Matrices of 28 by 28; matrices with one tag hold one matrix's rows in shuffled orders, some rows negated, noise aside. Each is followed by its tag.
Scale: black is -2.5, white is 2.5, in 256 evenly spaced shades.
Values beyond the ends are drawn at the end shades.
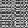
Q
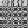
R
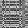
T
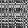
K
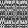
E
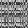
K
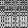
E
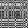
K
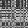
Q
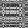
T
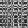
R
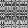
E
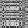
T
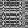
T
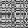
Q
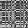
Q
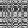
R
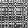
K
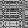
T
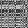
K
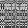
E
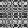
R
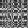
R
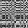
Q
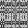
E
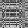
T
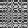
R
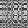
R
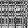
K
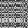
K
